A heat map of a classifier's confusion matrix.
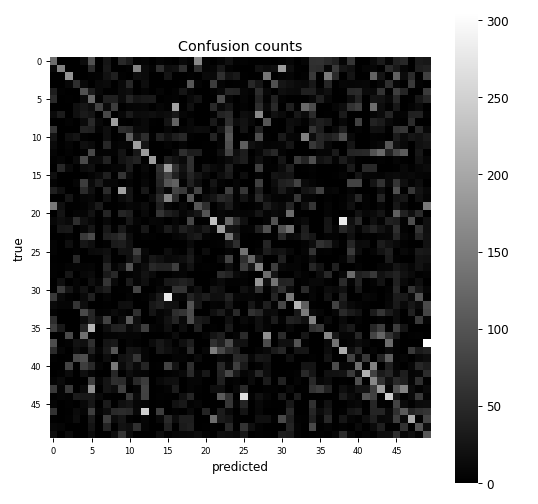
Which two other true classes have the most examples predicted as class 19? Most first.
0, 17
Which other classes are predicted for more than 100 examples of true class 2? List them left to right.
28, 36, 42, 45
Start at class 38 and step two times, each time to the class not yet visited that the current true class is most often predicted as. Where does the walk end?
23
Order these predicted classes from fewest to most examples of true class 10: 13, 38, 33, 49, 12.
13, 49, 12, 38, 33
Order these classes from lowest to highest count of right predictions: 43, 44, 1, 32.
1, 43, 32, 44
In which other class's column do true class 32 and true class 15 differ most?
33
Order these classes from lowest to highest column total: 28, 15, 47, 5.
47, 28, 15, 5
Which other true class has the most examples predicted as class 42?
40
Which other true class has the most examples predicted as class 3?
39
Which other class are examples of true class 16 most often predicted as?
15
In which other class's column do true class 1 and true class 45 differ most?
30
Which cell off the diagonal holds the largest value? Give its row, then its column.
37, 49
